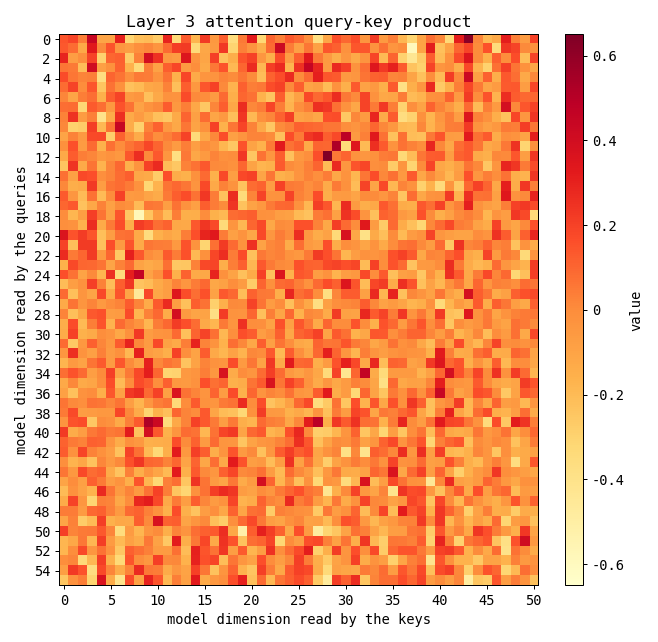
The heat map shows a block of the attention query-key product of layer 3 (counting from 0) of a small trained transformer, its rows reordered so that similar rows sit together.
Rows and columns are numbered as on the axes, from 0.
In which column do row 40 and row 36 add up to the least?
34
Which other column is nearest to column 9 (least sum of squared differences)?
10
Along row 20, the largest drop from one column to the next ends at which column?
31
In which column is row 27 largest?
11
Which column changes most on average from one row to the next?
8
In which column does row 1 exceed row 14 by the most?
23
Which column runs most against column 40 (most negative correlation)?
47
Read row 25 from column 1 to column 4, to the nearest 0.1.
-0.1 0 0.2 0
